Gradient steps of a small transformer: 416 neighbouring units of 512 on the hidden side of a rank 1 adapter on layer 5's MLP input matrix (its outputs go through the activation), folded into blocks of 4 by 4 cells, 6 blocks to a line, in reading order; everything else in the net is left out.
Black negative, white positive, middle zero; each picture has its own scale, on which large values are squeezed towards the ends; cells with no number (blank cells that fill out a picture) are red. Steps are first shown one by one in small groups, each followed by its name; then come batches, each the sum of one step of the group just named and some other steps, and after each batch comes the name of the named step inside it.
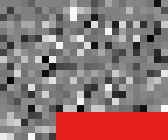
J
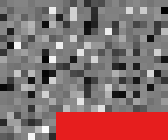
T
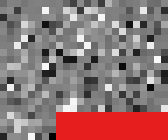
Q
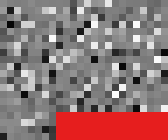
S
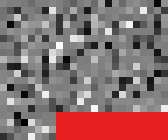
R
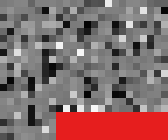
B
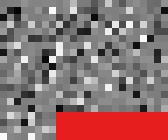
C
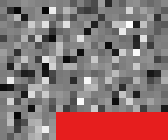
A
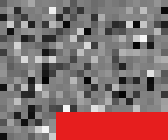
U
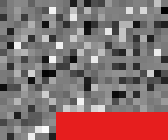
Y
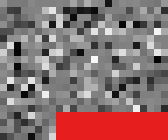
R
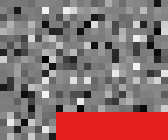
J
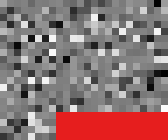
R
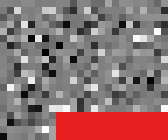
U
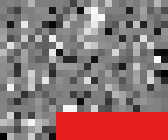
Q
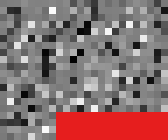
C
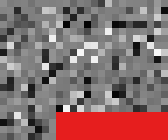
B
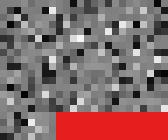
R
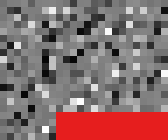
A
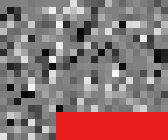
C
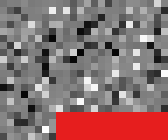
A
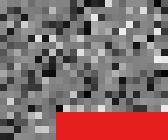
B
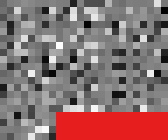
Y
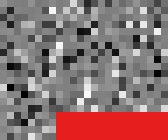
R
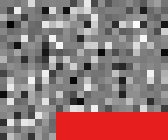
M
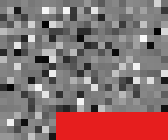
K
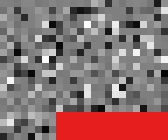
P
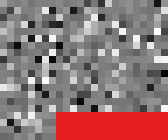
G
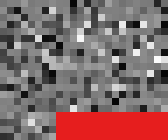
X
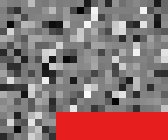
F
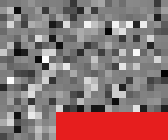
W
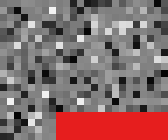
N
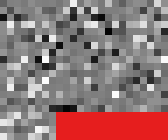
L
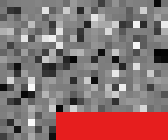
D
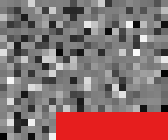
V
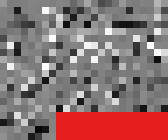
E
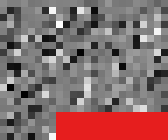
X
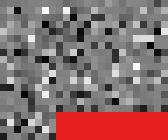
K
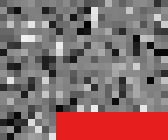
N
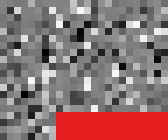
M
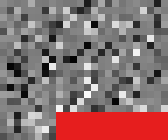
F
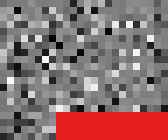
W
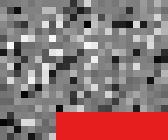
E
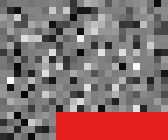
P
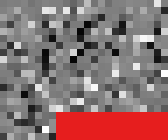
K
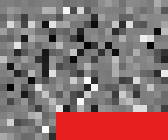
K
